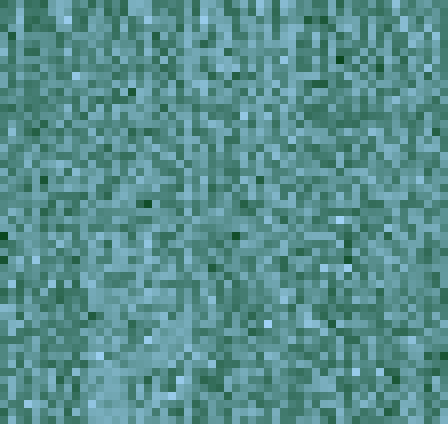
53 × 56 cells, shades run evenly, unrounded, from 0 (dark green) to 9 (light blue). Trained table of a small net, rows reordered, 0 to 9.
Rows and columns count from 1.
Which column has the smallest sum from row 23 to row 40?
44
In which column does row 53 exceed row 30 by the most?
30
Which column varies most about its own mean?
43
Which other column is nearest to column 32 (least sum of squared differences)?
16
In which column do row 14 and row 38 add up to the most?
36
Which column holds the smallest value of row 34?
27
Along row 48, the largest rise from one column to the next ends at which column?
23
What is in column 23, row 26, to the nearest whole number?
4
